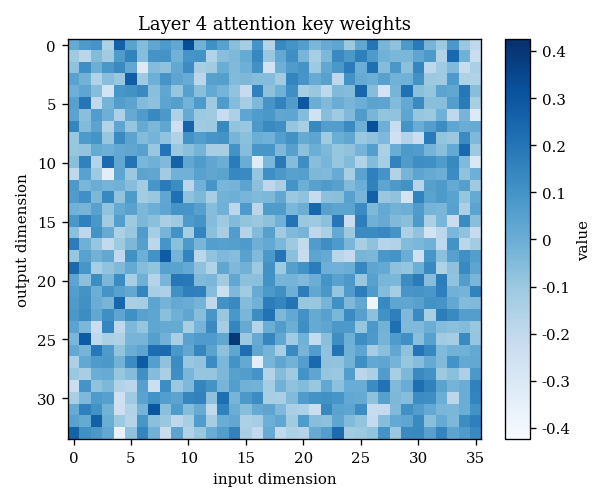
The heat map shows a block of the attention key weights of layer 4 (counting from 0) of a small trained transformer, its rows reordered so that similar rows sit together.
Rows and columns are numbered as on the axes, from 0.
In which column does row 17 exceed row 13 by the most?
21
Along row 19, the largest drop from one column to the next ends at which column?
32
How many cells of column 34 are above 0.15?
3
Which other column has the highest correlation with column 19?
4
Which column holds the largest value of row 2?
26
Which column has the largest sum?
30
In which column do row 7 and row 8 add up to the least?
28
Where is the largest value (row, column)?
25, 14
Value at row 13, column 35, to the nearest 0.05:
0
